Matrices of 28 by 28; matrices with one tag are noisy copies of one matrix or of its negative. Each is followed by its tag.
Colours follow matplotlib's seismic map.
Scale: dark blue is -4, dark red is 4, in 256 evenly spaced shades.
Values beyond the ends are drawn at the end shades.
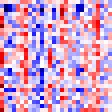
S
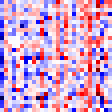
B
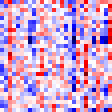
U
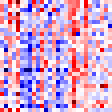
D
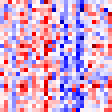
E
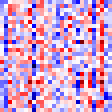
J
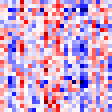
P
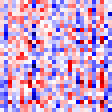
J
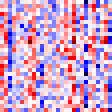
U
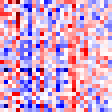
D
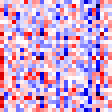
B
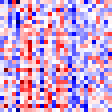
D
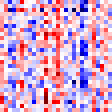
P
